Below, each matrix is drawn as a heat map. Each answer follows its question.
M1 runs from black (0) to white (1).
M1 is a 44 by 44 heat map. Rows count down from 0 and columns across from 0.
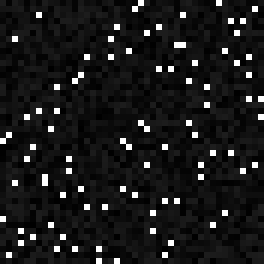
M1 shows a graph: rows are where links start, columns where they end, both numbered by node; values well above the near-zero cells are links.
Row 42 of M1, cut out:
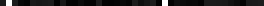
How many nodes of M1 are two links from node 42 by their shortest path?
3
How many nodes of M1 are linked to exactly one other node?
2
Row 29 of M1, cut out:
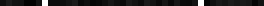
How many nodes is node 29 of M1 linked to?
2
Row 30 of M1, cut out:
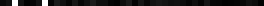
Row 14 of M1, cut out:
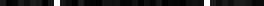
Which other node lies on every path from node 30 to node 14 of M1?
node 9
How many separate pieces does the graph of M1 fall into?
2
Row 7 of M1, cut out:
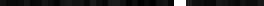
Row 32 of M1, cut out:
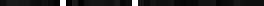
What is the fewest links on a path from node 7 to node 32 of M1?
7
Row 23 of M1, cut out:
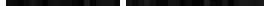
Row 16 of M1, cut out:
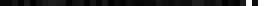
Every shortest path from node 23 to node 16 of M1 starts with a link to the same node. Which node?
node 20
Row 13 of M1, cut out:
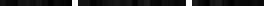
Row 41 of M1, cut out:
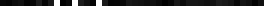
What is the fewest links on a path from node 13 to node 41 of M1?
2
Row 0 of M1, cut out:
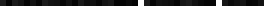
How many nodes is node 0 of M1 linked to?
2
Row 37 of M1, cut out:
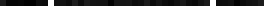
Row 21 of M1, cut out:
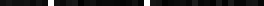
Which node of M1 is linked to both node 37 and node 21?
node 8
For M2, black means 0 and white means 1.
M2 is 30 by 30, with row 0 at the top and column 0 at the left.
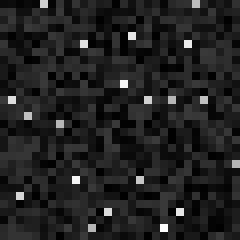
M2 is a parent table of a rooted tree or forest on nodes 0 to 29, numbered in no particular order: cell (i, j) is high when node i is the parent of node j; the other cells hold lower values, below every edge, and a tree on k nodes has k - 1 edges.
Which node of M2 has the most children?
12
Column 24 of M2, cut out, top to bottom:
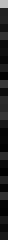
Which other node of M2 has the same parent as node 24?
5
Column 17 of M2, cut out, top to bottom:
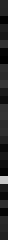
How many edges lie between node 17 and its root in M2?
2
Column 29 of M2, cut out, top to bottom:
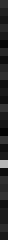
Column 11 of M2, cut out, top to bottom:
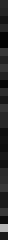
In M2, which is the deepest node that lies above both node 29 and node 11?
28
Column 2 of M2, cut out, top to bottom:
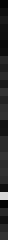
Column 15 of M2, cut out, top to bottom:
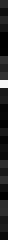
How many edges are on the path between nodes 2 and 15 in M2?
5
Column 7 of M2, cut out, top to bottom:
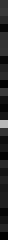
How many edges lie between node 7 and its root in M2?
4
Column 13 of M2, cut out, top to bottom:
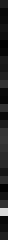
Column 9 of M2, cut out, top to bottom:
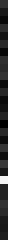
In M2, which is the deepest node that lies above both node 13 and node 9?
26
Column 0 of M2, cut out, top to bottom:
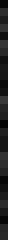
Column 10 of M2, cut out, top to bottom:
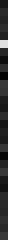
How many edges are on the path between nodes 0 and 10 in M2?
2
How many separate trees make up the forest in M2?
10
